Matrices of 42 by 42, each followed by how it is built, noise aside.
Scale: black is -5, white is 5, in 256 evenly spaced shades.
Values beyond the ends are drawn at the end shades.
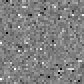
sparse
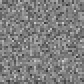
repeating columns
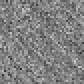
Toeplitz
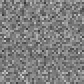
repeating columns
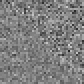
upper triangular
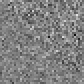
upper triangular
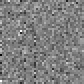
uneven columns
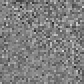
upper triangular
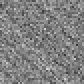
Toeplitz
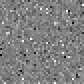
sparse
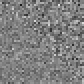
upper triangular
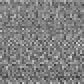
repeating columns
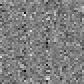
uneven columns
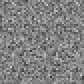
repeating columns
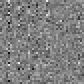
uneven columns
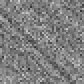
Toeplitz
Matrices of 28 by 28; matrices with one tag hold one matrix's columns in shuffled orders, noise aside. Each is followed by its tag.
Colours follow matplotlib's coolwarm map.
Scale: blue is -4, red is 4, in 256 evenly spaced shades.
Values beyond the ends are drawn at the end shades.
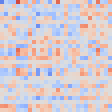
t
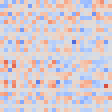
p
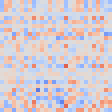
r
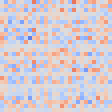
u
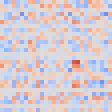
p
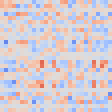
p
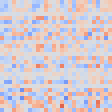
r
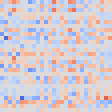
u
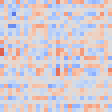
t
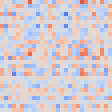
t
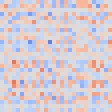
p
